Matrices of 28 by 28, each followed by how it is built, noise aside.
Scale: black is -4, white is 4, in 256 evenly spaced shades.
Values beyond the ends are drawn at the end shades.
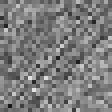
Hankel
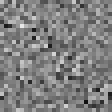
block diagonal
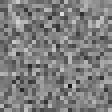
noise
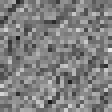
Hankel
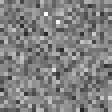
noise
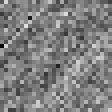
Hankel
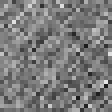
Hankel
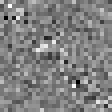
banded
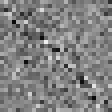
banded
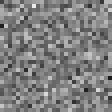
noise
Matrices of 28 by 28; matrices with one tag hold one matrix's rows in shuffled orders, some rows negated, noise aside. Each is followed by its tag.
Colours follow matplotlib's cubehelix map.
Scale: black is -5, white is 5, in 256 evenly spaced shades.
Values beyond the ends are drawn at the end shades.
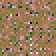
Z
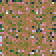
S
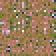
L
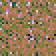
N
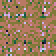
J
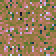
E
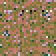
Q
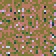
L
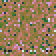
Q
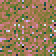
L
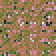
Q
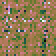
J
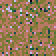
Z
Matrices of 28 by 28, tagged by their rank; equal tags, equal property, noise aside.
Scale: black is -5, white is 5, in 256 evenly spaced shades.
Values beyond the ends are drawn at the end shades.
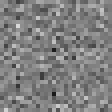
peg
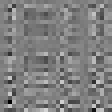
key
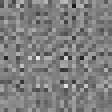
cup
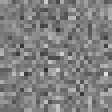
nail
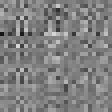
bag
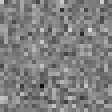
peg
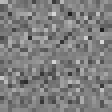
nail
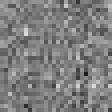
peg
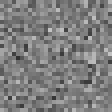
peg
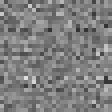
peg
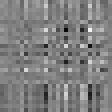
key
